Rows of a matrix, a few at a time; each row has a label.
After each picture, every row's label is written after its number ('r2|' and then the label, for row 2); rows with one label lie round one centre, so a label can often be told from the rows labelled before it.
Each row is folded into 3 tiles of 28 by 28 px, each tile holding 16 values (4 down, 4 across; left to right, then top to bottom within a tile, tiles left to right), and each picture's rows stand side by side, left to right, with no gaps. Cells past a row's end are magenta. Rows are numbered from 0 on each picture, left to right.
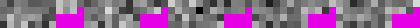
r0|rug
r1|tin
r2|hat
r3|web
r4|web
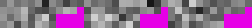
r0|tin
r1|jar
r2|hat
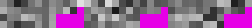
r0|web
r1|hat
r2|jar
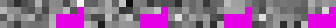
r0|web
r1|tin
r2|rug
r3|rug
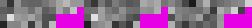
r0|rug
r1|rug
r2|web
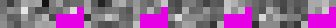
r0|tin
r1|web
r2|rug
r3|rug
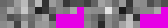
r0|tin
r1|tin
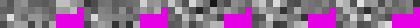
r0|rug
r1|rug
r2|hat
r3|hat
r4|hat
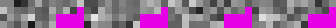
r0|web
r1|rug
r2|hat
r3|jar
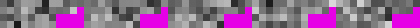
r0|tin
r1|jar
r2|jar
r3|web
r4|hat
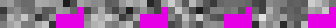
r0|jar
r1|jar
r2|hat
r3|rug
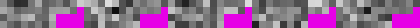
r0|web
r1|hat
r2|web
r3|rug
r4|hat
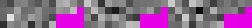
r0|rug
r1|hat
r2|hat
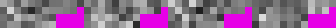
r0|hat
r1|jar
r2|hat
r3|rug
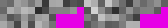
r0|tin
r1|hat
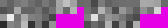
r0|rug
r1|rug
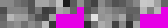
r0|jar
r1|rug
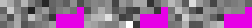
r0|hat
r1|jar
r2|hat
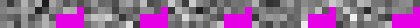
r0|tin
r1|jar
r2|hat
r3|web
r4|hat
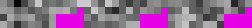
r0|web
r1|hat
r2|jar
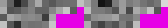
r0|web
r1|web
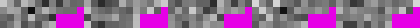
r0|hat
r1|web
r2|tin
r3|hat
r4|web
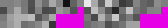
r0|jar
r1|hat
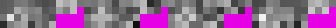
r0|rug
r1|jar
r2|jar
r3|rug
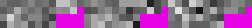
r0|rug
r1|jar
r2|hat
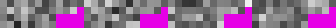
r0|tin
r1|hat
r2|web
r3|rug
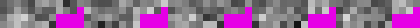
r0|jar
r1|web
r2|jar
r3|rug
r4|rug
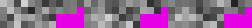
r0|hat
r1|jar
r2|jar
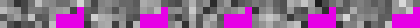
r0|web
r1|rug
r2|tin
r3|jar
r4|rug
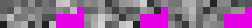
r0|rug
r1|jar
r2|tin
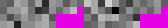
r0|tin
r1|hat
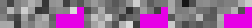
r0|tin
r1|jar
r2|web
